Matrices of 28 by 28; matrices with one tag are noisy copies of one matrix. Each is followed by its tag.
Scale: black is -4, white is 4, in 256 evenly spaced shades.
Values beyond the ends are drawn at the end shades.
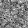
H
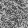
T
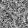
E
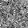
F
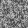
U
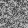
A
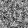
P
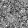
F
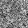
F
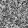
E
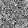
T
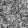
F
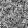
U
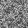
U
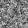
A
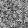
P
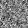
E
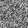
P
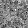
H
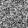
U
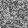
H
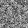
A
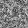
A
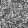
U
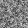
A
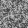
U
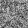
H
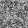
H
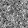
F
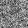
F
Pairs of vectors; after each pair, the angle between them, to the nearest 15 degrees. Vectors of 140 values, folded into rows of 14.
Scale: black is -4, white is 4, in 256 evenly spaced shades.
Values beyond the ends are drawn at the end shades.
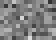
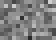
165 degrees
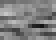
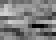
15 degrees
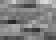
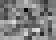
120 degrees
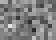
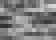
105 degrees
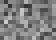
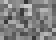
165 degrees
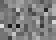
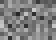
60 degrees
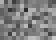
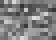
135 degrees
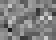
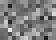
150 degrees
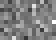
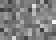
15 degrees
